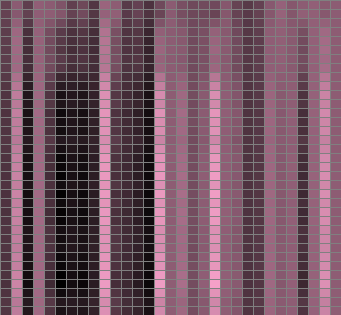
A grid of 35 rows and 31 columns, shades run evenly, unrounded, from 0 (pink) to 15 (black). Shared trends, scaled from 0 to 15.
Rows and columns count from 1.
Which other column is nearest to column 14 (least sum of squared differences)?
3
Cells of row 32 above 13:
5
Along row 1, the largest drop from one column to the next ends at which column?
10
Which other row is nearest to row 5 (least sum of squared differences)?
7
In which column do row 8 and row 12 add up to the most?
14
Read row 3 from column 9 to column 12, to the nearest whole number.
10 5 7 10
